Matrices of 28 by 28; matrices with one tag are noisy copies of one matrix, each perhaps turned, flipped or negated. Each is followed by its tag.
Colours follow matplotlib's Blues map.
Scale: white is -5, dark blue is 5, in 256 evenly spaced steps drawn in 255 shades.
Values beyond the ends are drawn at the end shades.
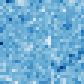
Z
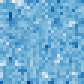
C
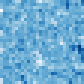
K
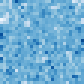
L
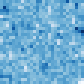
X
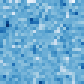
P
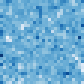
C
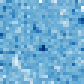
Z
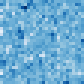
P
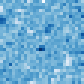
Z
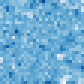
L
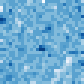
Z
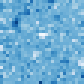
Z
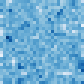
C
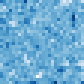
C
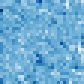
K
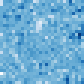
K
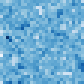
C
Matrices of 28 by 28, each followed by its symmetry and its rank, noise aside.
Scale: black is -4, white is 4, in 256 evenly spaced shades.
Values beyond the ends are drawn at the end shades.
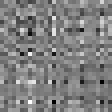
no symmetry, rank two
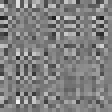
antisymmetric, rank two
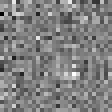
no symmetry, rank four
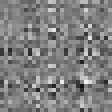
antisymmetric, rank four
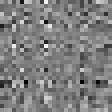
no symmetry, rank four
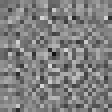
symmetric, rank four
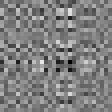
no symmetry, rank two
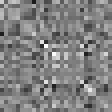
symmetric, rank three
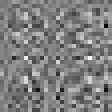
no symmetry, rank four
